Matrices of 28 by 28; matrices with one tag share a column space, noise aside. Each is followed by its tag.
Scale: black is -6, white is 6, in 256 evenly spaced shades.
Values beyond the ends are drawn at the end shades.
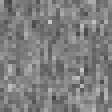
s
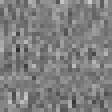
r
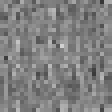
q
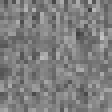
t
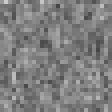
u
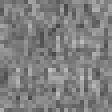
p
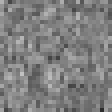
q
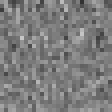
t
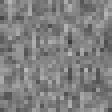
p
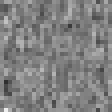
p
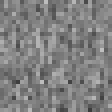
u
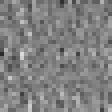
r
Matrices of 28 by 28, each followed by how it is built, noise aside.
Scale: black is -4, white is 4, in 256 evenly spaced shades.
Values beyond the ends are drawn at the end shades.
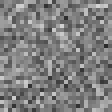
Hankel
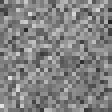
Hankel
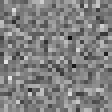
noise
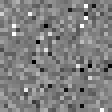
sparse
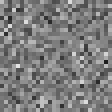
Hankel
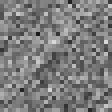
Hankel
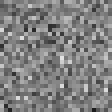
blocks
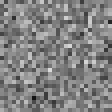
noise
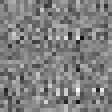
low rank
